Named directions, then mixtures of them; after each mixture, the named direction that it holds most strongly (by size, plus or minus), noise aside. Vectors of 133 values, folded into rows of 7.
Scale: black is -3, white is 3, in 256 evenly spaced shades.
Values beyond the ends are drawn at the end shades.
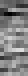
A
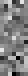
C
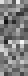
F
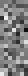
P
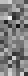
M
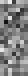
F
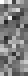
F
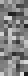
M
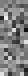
P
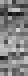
A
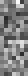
F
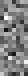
P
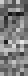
F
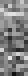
A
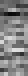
A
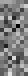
M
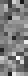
C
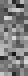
C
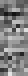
A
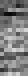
A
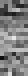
A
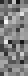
F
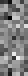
M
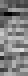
A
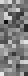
M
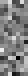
C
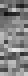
A
